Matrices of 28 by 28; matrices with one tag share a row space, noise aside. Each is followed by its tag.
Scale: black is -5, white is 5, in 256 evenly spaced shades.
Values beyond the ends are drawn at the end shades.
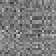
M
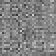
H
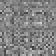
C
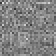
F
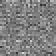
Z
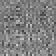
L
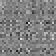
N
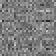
F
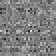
Z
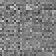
M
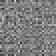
M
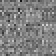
M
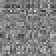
Z
